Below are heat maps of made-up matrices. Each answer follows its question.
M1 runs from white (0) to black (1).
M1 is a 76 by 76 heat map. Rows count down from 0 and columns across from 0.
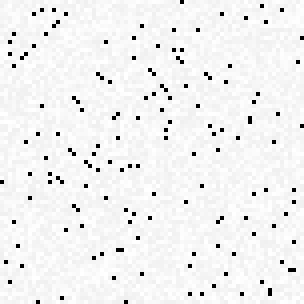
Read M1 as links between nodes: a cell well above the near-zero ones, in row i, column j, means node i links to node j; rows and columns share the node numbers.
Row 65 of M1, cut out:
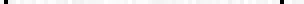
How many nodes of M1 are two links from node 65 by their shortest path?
1
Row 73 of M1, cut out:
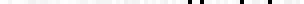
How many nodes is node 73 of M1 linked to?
4
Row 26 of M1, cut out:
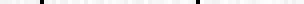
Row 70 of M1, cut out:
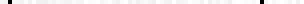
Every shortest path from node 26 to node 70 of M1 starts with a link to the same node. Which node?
node 10
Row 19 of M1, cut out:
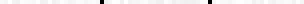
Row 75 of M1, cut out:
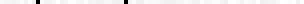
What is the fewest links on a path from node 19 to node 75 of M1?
3
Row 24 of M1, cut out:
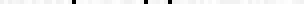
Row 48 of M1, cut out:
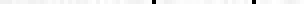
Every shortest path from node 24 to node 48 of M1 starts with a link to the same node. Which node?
node 18
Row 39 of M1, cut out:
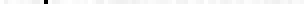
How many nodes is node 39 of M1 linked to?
1
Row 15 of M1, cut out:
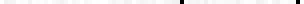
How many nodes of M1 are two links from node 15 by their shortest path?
2
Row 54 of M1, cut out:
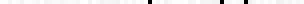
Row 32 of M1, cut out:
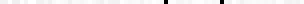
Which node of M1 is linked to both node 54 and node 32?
node 55
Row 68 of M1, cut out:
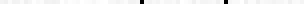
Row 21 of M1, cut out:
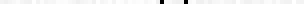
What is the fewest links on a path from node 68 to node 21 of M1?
5
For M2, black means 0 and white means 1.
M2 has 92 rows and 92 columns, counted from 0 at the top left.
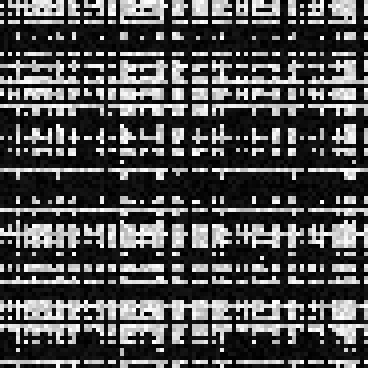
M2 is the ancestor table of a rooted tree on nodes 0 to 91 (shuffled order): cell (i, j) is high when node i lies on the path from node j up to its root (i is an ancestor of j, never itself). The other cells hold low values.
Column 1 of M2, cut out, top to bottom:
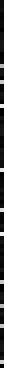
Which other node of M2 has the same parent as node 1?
74
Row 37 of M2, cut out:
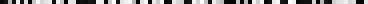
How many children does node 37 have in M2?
4
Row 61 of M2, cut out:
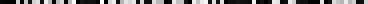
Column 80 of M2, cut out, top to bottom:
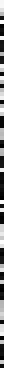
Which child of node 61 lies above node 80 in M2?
83
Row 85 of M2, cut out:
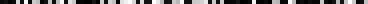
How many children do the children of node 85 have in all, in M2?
2
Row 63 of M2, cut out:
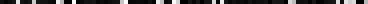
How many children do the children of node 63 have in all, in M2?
1
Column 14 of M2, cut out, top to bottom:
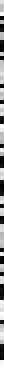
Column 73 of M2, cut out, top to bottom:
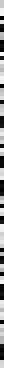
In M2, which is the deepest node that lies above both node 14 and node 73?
44
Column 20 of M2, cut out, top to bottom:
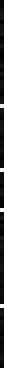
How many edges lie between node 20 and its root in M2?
4
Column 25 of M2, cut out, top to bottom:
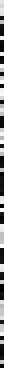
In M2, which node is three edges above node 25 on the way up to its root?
9
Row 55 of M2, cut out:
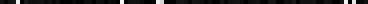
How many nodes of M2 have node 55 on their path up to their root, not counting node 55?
6
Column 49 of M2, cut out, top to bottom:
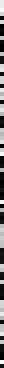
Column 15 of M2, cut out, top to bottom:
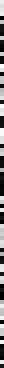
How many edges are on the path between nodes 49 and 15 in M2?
3
